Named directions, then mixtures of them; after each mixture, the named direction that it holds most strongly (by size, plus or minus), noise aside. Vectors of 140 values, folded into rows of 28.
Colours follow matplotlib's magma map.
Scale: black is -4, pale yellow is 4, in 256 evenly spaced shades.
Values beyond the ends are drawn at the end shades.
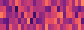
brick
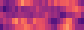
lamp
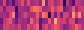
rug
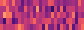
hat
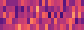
rug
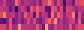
brick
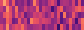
hat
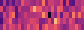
rug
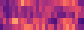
lamp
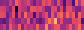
brick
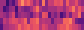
lamp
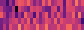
brick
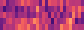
lamp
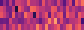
brick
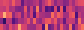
hat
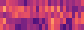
lamp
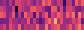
brick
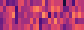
rug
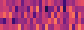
hat
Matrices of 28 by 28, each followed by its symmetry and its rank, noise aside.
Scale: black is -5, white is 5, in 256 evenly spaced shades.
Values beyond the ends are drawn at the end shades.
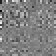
no symmetry, rank three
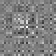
symmetric, rank two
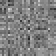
symmetric, rank three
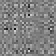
symmetric, rank three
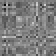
symmetric, rank two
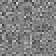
no symmetry, rank four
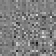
antisymmetric, rank four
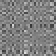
antisymmetric, rank two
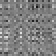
antisymmetric, rank two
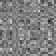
no symmetry, rank three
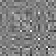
symmetric, rank three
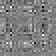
antisymmetric, rank two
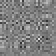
symmetric, rank three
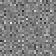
antisymmetric, rank four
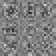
symmetric, rank four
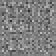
antisymmetric, rank four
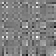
symmetric, rank two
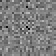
symmetric, rank four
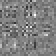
no symmetry, rank three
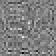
no symmetry, rank four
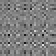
no symmetry, rank two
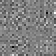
symmetric, rank three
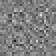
antisymmetric, rank four
